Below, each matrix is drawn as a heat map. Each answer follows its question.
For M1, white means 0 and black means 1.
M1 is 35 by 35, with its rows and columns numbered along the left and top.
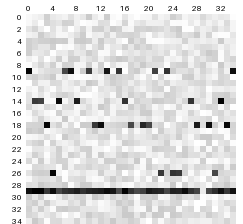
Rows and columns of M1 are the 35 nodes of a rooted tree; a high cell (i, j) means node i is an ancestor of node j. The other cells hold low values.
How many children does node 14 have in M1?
7
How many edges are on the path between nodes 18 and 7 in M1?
3
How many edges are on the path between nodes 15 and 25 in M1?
4
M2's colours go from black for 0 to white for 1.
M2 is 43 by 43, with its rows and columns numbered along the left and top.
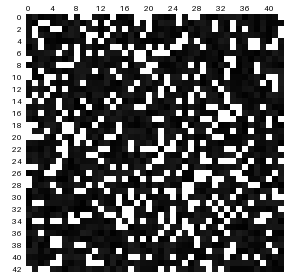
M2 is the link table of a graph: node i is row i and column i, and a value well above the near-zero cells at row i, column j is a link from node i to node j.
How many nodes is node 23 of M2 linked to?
7
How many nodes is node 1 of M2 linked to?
9
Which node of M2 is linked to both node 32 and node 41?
node 12
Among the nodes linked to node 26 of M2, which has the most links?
node 34
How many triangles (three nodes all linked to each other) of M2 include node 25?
7
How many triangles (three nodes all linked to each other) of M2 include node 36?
4
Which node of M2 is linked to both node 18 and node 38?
node 40
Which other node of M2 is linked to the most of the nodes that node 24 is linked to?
node 17
